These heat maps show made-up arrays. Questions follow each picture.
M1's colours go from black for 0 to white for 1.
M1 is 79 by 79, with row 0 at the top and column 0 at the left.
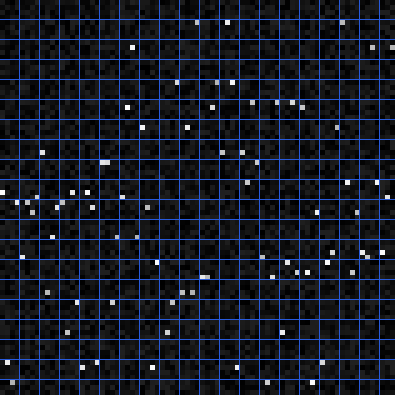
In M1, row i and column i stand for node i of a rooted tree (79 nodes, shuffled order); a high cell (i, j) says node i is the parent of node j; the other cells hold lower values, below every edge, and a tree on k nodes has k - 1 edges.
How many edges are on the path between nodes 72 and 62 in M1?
3
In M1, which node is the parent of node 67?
25
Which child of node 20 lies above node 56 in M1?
50
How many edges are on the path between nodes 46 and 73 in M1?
2
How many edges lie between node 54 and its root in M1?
3
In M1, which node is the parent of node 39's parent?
51
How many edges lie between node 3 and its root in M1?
4
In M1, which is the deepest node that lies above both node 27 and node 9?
32
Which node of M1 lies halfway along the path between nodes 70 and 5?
55
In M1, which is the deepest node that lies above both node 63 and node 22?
21
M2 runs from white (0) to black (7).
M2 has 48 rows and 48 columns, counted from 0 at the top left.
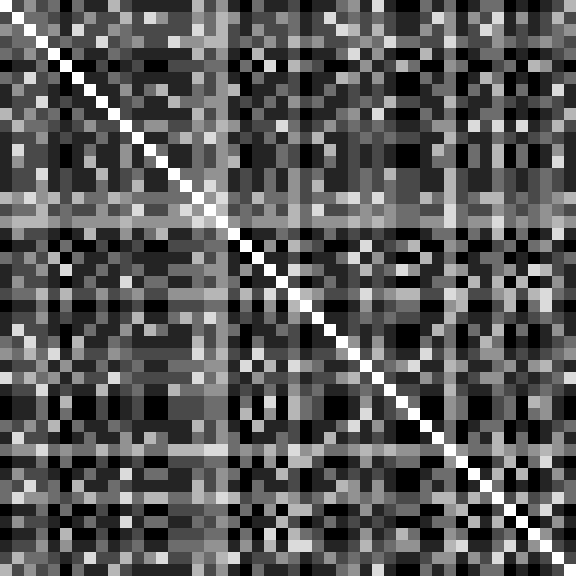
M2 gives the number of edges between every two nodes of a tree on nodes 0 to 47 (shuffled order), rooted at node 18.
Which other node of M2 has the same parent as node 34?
20
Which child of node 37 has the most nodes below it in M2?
24
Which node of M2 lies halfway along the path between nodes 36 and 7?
41
